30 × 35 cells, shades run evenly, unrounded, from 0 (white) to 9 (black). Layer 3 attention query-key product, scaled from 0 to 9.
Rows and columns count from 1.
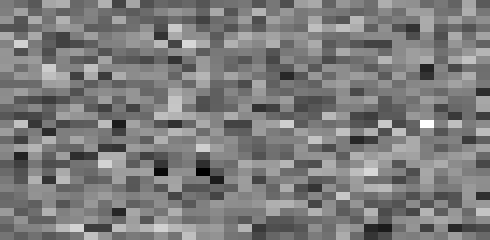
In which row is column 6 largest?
20
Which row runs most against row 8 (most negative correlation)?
29
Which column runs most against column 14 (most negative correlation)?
28
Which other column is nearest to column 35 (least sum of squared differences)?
1
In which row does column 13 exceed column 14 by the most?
6
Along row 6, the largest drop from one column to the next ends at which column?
14
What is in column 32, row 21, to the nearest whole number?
3
